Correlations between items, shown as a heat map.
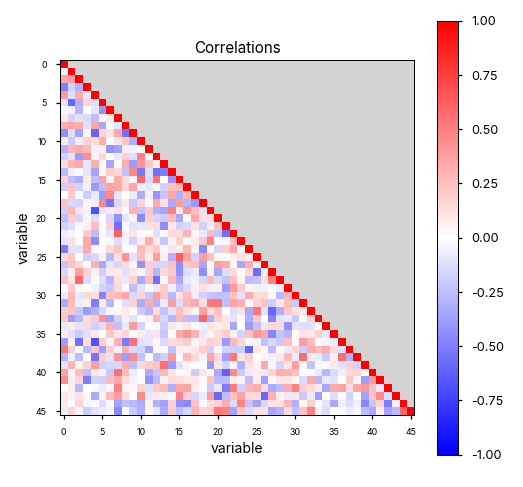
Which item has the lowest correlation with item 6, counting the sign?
18
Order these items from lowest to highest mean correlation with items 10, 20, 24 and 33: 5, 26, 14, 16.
14, 16, 26, 5
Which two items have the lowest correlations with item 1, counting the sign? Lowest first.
5, 33
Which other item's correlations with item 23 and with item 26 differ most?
43
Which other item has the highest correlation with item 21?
45
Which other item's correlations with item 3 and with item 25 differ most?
32
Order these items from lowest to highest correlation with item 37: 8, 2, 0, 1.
2, 1, 8, 0
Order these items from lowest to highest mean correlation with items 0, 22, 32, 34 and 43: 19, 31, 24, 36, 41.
24, 31, 36, 19, 41
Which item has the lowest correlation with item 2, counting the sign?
36
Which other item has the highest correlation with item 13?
39
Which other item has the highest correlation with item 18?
33
